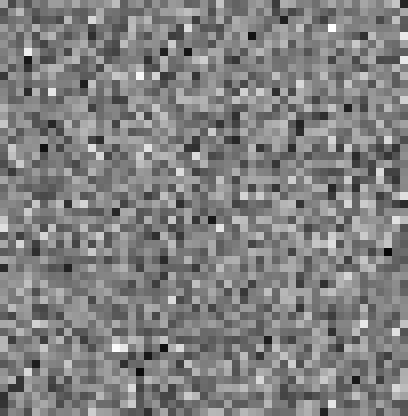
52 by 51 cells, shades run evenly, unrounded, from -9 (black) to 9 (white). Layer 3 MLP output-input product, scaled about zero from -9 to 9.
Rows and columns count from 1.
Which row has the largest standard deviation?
19
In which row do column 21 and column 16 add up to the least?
7
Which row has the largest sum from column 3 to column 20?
10
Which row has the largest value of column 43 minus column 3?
30
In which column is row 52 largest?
12
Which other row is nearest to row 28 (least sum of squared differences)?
6
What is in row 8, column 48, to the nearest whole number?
-4
